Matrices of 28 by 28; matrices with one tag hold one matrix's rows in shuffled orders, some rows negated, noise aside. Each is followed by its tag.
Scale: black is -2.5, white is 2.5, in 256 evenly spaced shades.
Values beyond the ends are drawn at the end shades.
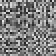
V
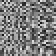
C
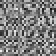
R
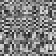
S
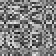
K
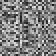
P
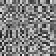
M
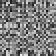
V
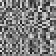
M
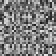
S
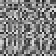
R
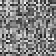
V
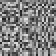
P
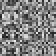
P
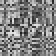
K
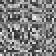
K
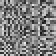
C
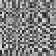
M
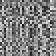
M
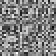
P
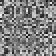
S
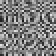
R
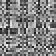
V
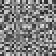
S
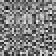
S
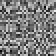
V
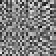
M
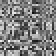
K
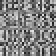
R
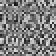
R
